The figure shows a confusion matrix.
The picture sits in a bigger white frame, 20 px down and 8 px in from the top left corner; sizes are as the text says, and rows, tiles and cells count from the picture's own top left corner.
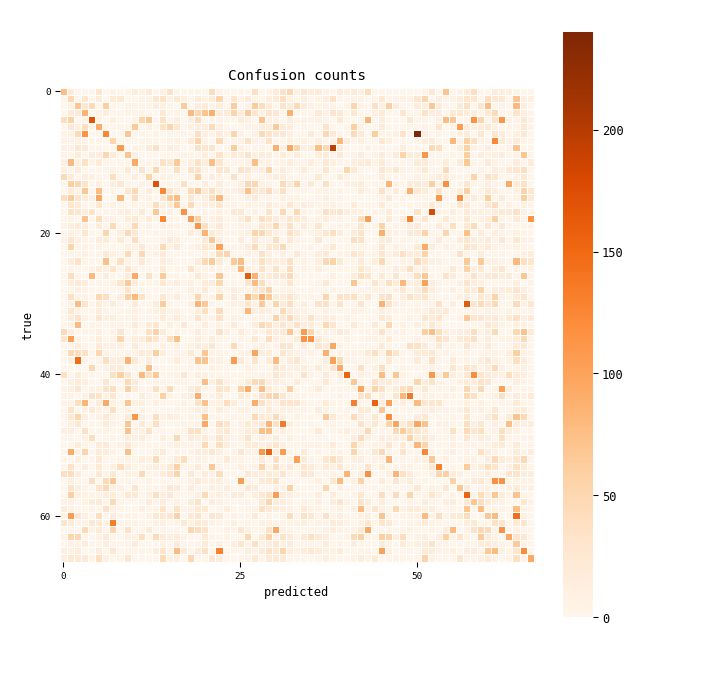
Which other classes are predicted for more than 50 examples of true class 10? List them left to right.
1, 16, 21, 27, 57
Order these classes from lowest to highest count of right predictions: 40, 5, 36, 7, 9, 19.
36, 7, 9, 5, 19, 40
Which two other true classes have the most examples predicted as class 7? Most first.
61, 55
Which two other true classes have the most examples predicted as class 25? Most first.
55, 24
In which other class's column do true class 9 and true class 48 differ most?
51
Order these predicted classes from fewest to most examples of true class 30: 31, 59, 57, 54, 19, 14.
54, 31, 59, 14, 19, 57
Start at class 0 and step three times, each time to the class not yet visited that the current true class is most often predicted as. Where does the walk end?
49
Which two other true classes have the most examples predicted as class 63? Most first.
13, 47
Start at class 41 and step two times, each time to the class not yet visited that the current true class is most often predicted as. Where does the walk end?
45
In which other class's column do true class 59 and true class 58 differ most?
64
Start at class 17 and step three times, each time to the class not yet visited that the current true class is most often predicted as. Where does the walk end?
2
